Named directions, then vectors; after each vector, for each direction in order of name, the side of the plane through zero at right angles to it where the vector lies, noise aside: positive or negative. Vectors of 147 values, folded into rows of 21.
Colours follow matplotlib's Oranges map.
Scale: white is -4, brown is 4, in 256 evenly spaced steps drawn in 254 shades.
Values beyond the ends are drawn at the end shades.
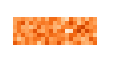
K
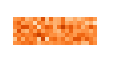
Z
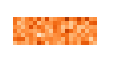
negative, negative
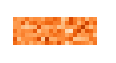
positive, negative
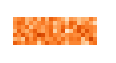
positive, positive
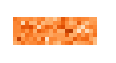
negative, positive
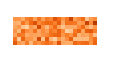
positive, negative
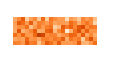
positive, positive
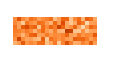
negative, positive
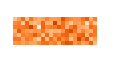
negative, positive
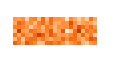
positive, positive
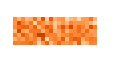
positive, positive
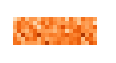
positive, positive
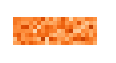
negative, positive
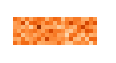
positive, negative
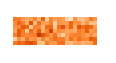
positive, positive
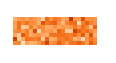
positive, negative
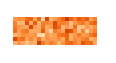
negative, negative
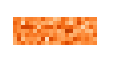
negative, positive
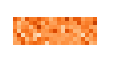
negative, negative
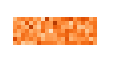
negative, negative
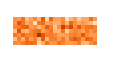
positive, positive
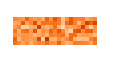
positive, negative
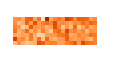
negative, negative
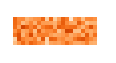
negative, positive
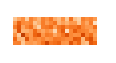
positive, positive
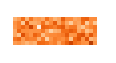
negative, positive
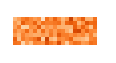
positive, negative
